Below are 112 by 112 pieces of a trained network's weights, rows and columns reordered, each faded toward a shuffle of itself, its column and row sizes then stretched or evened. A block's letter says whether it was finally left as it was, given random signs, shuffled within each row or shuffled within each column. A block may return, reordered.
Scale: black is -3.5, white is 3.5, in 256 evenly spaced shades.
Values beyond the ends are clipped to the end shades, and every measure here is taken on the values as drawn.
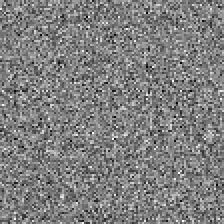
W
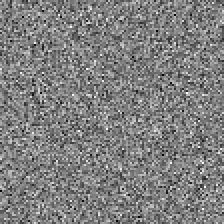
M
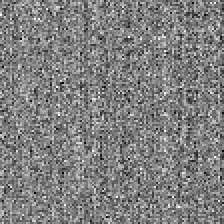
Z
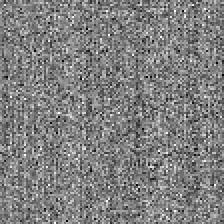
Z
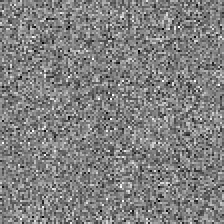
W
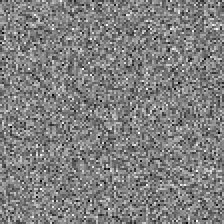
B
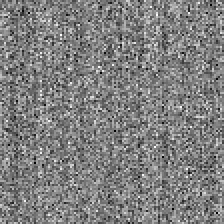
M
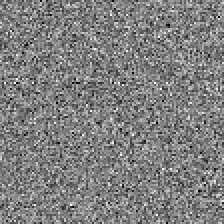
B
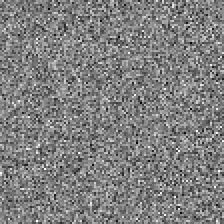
M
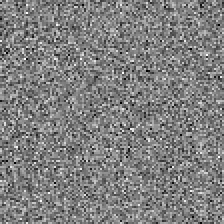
Z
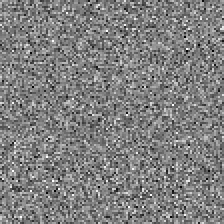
W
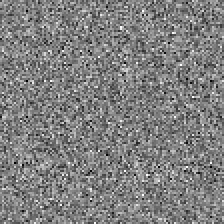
W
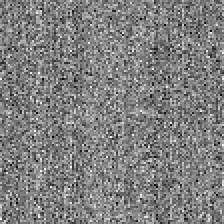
Z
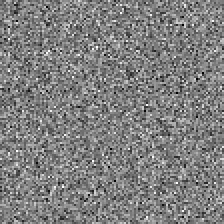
Z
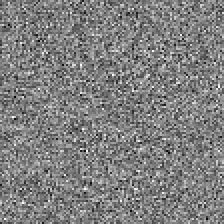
Z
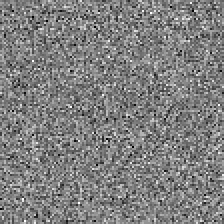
B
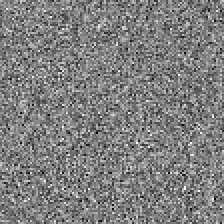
W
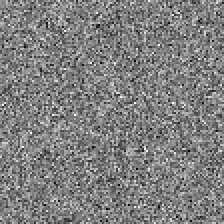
B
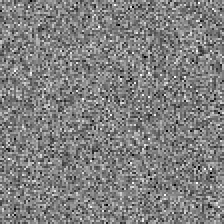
M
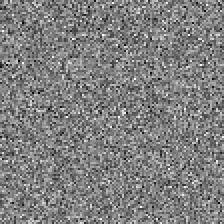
B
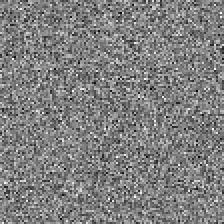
B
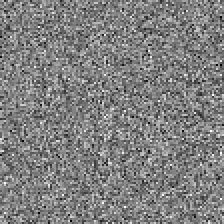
W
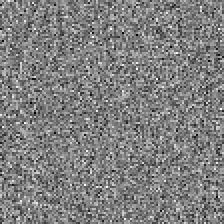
M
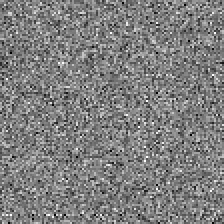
W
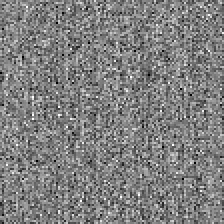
M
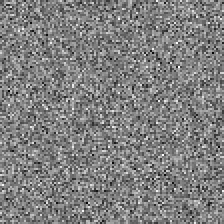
B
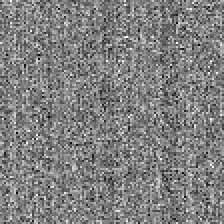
M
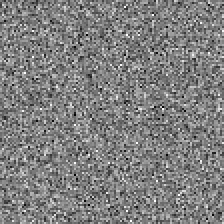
M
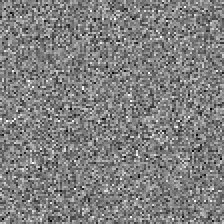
B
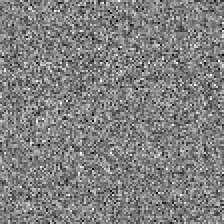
W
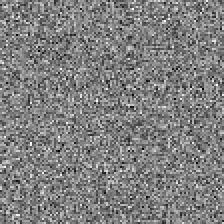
Z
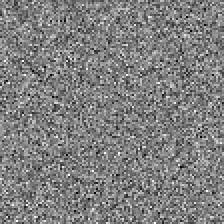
B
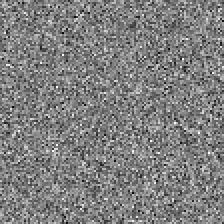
M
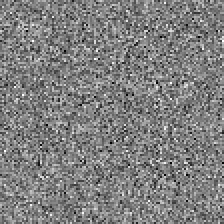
Z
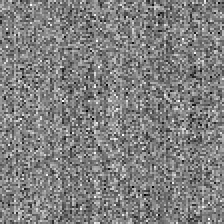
M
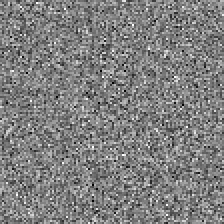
M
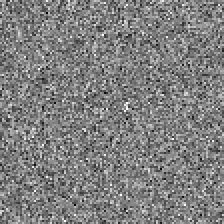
M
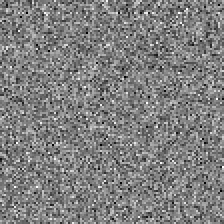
B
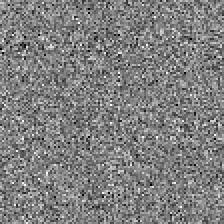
Z
